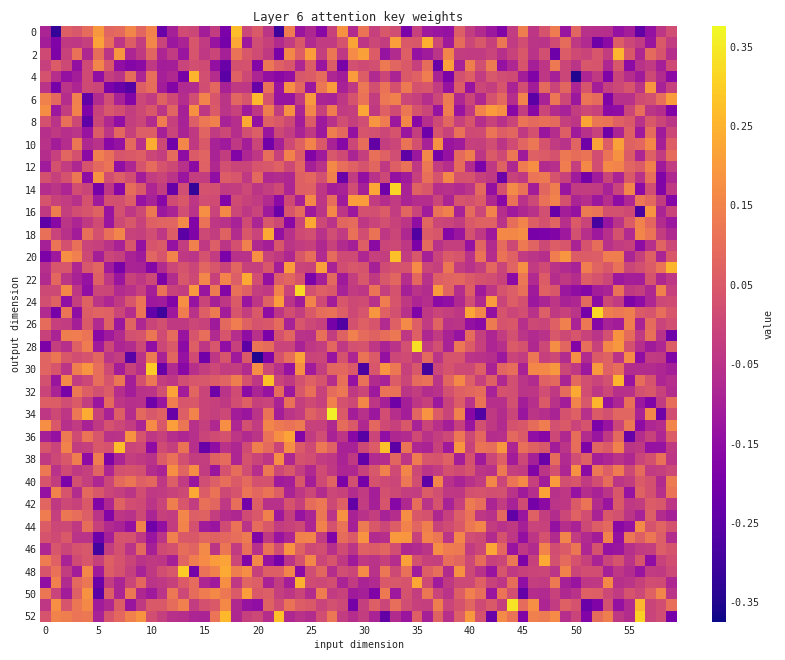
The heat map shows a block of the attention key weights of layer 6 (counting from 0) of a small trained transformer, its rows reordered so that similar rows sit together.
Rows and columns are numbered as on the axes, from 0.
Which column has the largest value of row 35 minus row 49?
0
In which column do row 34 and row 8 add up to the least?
41
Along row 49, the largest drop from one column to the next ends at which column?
5
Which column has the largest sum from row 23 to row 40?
54
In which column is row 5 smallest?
8
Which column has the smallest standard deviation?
9
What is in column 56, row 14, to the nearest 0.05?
-0.15
